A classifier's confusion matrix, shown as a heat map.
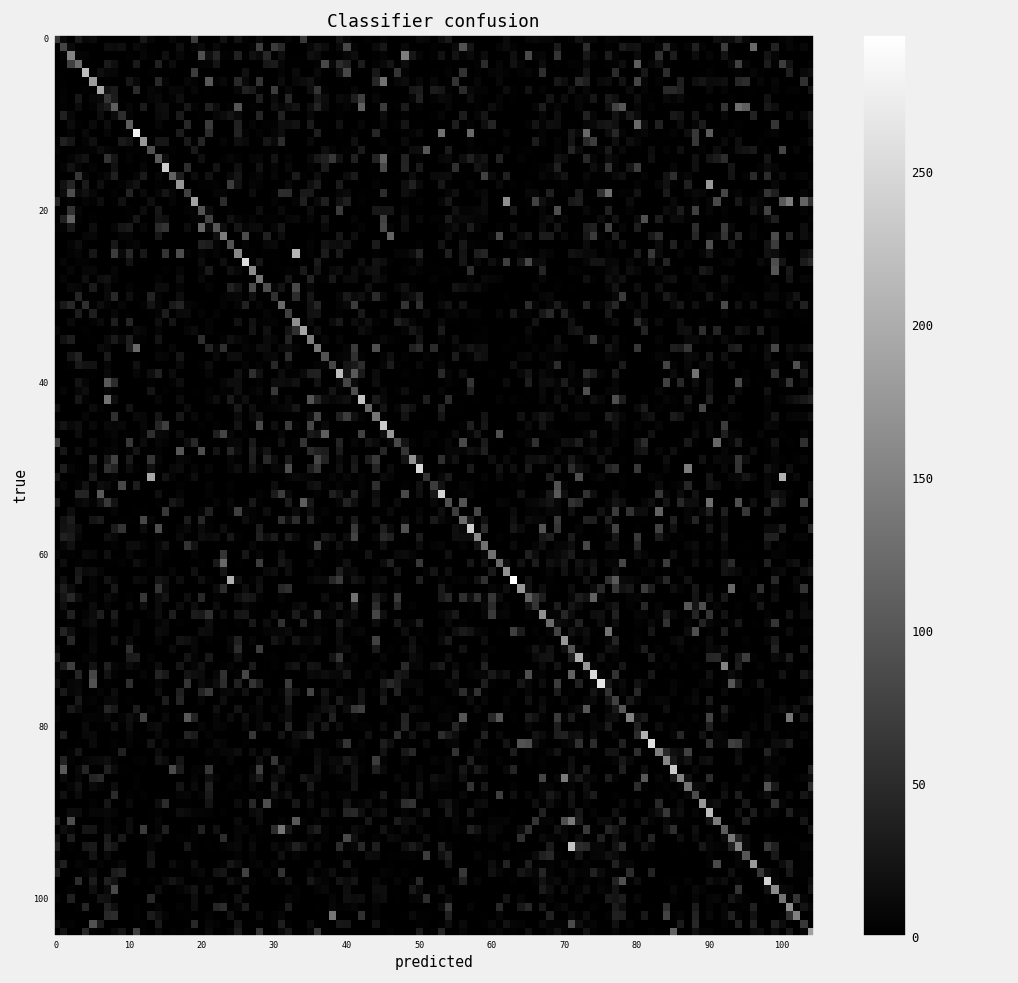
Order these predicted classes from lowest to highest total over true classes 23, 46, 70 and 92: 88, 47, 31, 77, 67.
47, 67, 88, 77, 31
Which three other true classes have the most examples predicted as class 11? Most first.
36, 104, 6
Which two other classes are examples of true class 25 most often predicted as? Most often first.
33, 17
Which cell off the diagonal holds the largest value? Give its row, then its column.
94, 71
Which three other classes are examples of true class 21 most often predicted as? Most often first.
2, 81, 45
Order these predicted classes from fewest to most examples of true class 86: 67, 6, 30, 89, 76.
89, 30, 76, 6, 67
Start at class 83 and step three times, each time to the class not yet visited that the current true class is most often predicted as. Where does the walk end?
78
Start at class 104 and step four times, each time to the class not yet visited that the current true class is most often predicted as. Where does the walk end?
91
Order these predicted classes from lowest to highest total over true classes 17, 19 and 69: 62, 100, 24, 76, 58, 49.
58, 49, 24, 100, 76, 62
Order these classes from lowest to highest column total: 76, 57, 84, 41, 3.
3, 57, 84, 76, 41
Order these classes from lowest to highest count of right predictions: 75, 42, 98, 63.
42, 98, 75, 63
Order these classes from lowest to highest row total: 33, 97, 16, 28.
28, 33, 97, 16
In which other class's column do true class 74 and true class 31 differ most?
71
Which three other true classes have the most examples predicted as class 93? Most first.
64, 75, 82
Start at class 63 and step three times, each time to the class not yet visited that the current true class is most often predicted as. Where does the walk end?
84
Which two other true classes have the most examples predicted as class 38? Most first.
102, 14
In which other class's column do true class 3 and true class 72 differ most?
80
